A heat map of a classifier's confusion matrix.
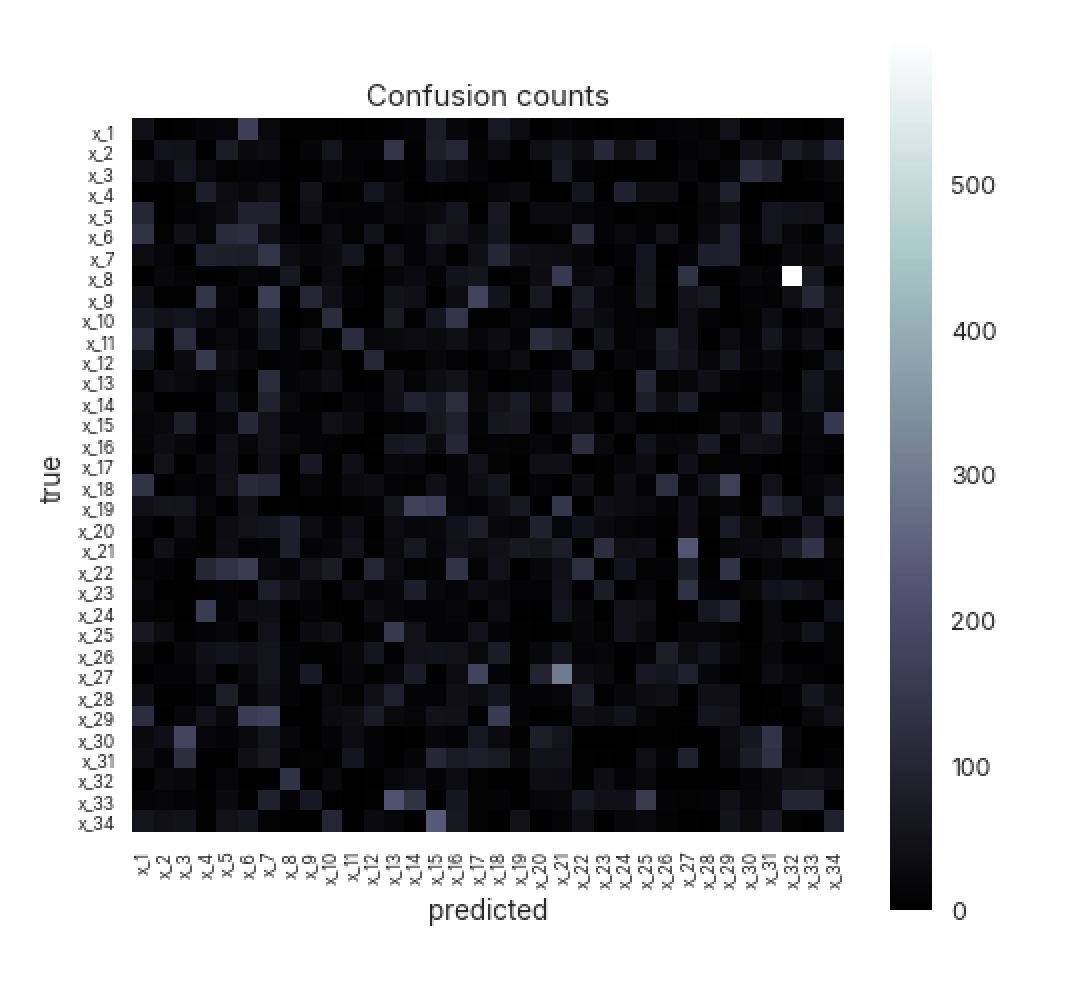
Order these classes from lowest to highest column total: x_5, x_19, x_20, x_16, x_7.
x_19, x_20, x_5, x_16, x_7
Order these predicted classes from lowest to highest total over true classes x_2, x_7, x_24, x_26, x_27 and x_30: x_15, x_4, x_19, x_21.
x_19, x_15, x_4, x_21
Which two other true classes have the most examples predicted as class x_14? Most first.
x_19, x_33
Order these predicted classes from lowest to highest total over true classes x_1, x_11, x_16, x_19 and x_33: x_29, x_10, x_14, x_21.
x_10, x_29, x_21, x_14
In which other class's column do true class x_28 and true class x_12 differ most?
x_4
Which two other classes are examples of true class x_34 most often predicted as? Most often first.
x_15, x_10
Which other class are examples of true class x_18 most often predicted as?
x_29
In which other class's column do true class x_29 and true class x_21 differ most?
x_27
